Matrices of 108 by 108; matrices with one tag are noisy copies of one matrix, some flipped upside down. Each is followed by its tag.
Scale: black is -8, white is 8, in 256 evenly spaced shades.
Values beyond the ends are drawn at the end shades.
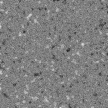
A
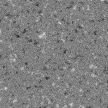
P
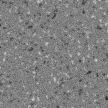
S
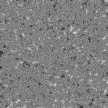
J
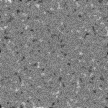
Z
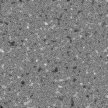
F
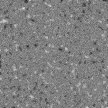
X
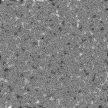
Z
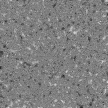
J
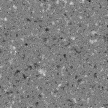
P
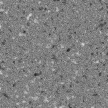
A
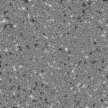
X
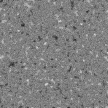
F
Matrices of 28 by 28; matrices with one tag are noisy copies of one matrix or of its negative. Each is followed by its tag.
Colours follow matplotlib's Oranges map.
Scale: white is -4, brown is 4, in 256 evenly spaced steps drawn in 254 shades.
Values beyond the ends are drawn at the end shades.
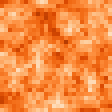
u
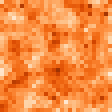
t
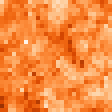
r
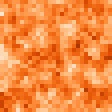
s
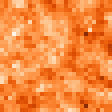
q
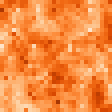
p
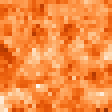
s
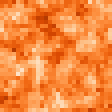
u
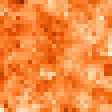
q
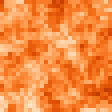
r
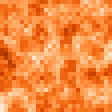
s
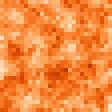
t
